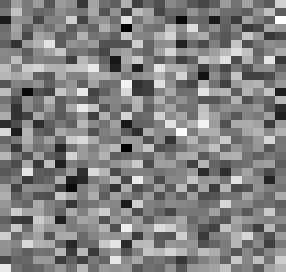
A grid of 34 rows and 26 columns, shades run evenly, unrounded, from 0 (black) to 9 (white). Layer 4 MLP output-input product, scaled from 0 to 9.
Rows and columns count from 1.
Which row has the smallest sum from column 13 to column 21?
3
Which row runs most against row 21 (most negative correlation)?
30
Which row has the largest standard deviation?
12
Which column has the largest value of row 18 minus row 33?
8
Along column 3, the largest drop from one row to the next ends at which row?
23
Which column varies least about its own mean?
24
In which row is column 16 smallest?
18
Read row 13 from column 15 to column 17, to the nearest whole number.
6 4 5
